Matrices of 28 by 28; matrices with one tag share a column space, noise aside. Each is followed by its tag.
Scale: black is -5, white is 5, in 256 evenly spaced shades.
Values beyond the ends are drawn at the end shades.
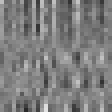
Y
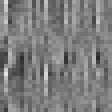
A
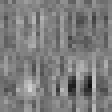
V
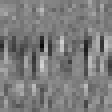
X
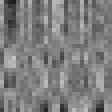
Y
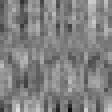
Y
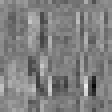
V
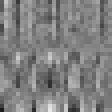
Y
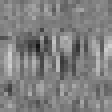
X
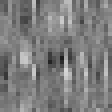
A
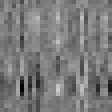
V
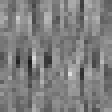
A
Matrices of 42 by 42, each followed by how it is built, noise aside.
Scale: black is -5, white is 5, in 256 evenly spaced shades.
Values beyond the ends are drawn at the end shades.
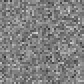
repeating rows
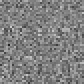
low rank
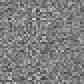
low rank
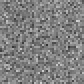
repeating rows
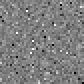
sparse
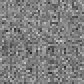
blocks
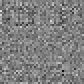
low rank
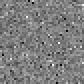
sparse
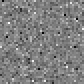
sparse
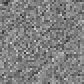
Hankel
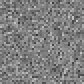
repeating rows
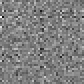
low rank
